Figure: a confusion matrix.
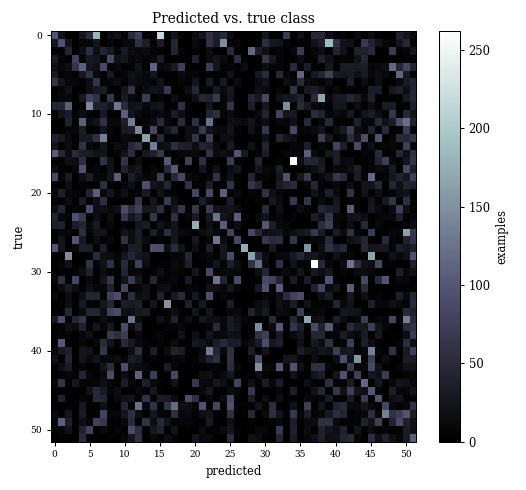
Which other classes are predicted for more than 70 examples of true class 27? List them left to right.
0, 14, 15, 36
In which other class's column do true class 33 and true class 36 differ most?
50
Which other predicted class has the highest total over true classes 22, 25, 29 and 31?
37
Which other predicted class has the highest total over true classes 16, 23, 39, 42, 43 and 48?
34
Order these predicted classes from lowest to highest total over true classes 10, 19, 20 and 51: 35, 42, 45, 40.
35, 40, 45, 42
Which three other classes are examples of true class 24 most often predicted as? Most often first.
20, 30, 39
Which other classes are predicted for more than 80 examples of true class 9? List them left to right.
2, 5, 33
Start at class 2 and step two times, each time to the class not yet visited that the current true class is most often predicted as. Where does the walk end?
45
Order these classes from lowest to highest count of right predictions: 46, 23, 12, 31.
31, 46, 23, 12
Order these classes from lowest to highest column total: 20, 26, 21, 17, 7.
21, 26, 20, 17, 7
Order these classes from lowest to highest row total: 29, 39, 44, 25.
44, 39, 25, 29
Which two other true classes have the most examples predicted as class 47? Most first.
48, 31
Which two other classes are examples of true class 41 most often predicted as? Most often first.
43, 29
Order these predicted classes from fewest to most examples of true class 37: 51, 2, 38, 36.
36, 2, 38, 51
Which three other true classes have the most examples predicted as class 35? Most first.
5, 33, 2
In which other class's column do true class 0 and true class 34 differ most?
15
